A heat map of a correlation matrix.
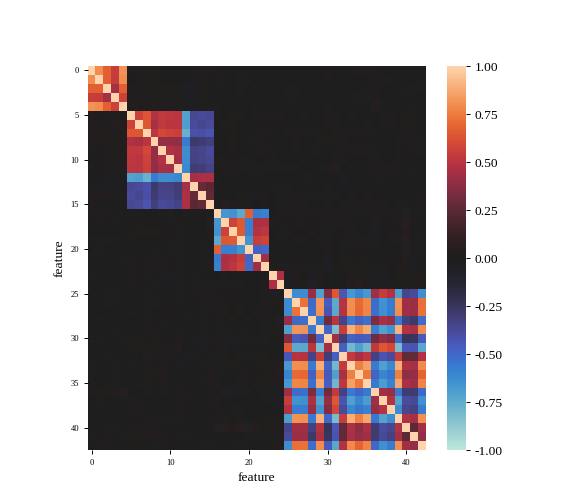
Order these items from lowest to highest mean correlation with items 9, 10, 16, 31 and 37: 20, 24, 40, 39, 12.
39, 12, 40, 24, 20
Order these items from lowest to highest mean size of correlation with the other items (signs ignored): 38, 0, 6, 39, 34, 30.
0, 6, 30, 38, 34, 39
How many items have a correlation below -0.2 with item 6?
4
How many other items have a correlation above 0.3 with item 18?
4
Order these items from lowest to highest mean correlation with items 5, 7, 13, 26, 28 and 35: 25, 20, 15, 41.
25, 15, 20, 41
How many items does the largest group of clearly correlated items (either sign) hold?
18
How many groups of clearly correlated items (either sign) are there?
5
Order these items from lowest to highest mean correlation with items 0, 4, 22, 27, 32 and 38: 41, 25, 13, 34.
25, 13, 41, 34
